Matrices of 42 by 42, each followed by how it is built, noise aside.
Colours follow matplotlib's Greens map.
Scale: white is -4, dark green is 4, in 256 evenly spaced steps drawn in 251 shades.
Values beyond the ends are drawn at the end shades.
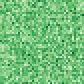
blocks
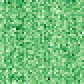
blocks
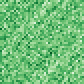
Hankel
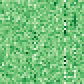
uneven columns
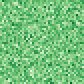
repeating rows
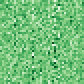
uneven columns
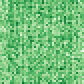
blocks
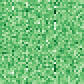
uneven columns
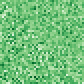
lower triangular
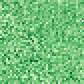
lower triangular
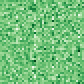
uneven columns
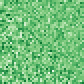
lower triangular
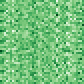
repeating rows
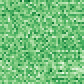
blocks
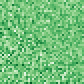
lower triangular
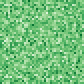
repeating rows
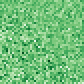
lower triangular
